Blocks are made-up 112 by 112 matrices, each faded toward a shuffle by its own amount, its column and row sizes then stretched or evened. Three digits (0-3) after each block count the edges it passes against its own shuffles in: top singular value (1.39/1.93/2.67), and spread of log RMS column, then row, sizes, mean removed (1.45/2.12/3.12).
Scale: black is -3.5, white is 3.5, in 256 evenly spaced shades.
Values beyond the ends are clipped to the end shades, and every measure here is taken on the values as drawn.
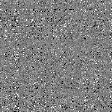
0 2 2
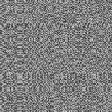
3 0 1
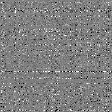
1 2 3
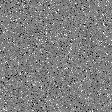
0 0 0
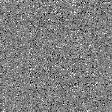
1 1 1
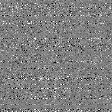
1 1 3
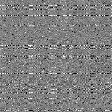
3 0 3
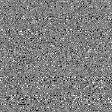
1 0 3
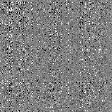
1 3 2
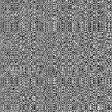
3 3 0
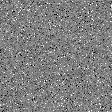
0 0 0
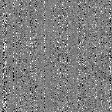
0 3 0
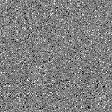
2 0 1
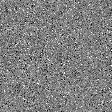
0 1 0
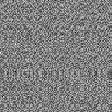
3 0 0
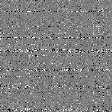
0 2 3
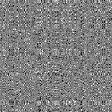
3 2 1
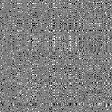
3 2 2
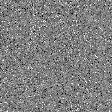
1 1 0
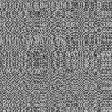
3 0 2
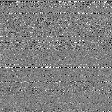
2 0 3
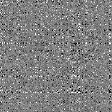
2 2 2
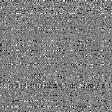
2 0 3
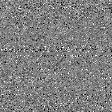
0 1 2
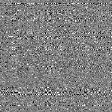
2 1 3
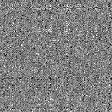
2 1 1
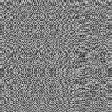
3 1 1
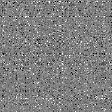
2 2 2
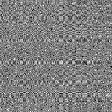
3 0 2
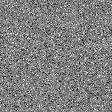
0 0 1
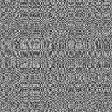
3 2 2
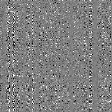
2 3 2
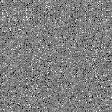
2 1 0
